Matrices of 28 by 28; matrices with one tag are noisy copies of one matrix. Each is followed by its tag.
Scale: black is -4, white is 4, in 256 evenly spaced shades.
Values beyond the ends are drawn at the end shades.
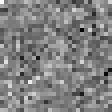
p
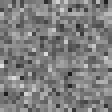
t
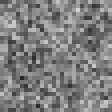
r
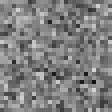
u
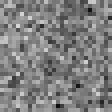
u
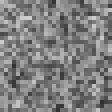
u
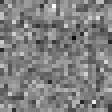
t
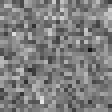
t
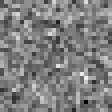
t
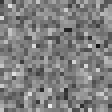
t
